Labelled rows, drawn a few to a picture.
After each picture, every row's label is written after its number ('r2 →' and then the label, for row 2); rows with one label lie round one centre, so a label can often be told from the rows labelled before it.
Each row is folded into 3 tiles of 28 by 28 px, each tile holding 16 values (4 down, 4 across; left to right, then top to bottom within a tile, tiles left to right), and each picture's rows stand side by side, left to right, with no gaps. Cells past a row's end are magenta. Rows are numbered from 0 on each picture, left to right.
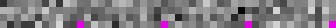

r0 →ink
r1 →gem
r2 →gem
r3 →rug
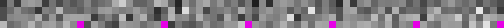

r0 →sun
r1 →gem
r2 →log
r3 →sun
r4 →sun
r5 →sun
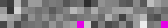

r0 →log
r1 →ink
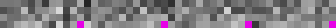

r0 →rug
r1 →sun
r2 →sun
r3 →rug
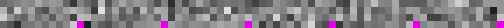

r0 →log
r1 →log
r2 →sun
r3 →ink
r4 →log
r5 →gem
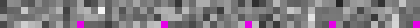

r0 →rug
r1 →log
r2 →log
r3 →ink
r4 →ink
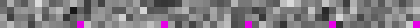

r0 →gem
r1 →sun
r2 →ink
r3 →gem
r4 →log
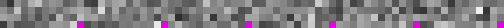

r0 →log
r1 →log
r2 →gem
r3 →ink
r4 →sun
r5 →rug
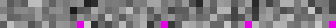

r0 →gem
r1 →ink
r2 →rug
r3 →sun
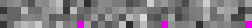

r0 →rug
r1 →ink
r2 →gem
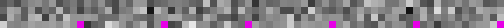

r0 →sun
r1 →rug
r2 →rug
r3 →sun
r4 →gem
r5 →log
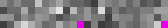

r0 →rug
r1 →log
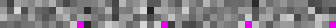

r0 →log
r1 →rug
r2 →log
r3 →sun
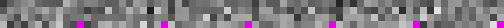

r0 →ink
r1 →rug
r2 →sun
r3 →sun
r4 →sun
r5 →log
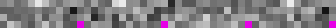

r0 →gem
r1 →gem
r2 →sun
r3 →gem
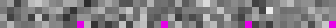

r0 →gem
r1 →ink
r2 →gem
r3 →log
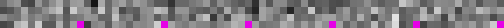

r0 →rug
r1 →log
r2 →sun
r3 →sun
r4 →ink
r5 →log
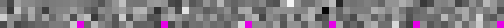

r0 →log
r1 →gem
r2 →log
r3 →gem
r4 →ink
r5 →ink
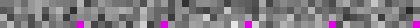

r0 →gem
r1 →ink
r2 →sun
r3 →sun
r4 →gem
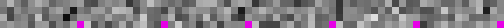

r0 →gem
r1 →ink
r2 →gem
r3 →ink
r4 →sun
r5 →rug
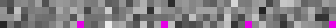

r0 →log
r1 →rug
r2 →ink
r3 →gem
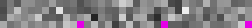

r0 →sun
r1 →gem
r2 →log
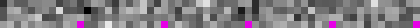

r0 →sun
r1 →rug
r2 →gem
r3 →sun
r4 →gem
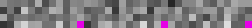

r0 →rug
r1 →rug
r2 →ink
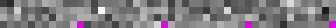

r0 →log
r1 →log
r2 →sun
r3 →gem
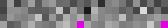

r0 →sun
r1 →sun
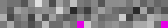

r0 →gem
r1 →sun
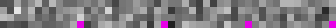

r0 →log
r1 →rug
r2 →rug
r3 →gem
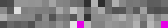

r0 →log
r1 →sun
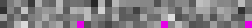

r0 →rug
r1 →log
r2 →gem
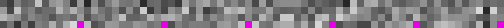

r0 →log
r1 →sun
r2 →log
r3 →sun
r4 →log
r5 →rug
